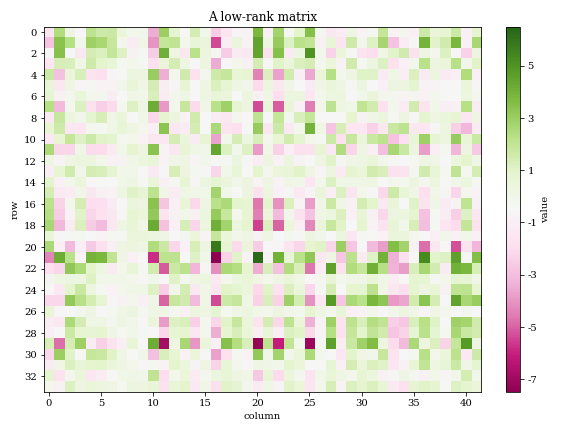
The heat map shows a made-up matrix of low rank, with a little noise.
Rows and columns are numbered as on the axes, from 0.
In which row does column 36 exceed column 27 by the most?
21
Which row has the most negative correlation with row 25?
9
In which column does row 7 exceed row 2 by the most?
10
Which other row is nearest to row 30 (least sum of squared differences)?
0
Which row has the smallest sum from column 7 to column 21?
25
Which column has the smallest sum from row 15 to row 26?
20
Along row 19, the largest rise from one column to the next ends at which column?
16
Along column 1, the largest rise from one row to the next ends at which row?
30
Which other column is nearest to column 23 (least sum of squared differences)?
18
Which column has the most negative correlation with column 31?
34
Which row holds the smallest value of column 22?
29
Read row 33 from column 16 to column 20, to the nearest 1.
-2 1 1 0 -1
